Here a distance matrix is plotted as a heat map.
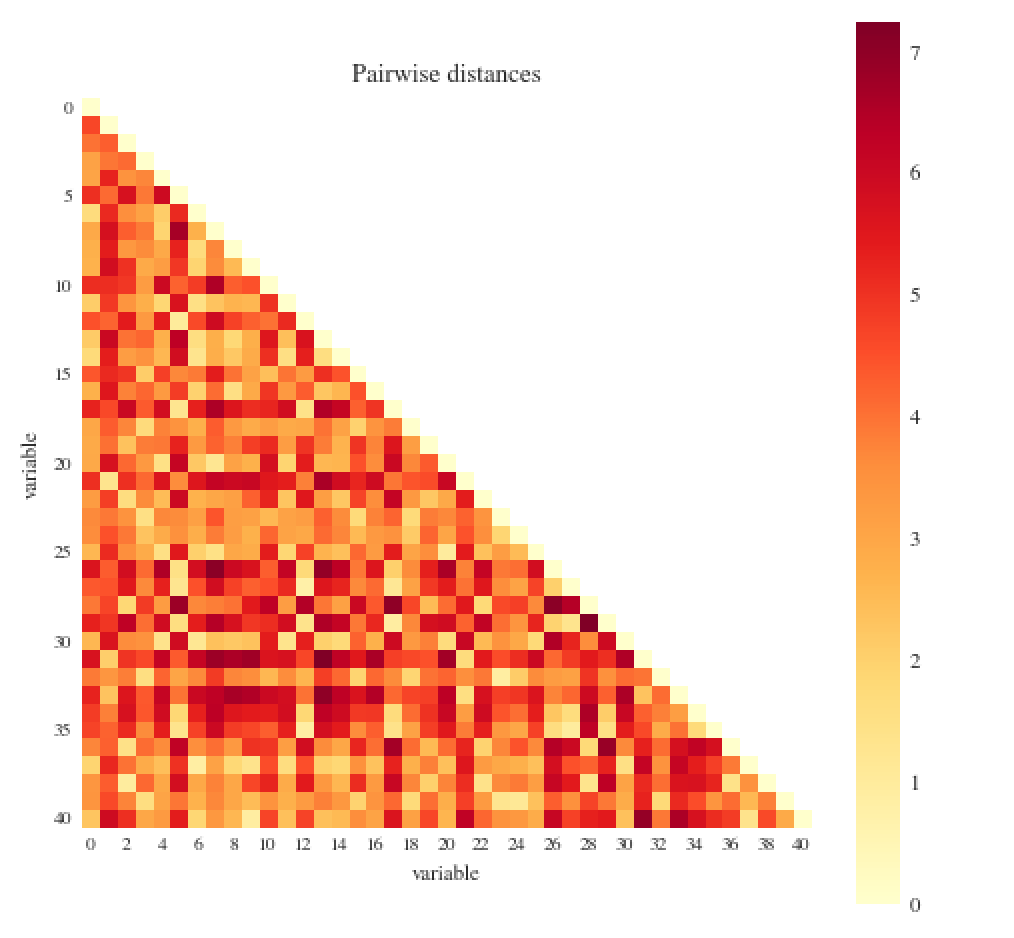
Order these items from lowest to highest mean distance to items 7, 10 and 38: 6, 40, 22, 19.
22, 6, 19, 40
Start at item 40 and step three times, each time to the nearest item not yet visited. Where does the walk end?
6
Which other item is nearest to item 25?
20
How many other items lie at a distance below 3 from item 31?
3
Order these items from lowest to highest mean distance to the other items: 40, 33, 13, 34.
40, 13, 34, 33
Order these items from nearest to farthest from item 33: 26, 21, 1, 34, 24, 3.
21, 1, 34, 26, 3, 24
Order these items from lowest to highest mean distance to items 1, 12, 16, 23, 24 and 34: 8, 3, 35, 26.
35, 3, 26, 8
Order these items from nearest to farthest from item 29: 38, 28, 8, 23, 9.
23, 9, 8, 38, 28
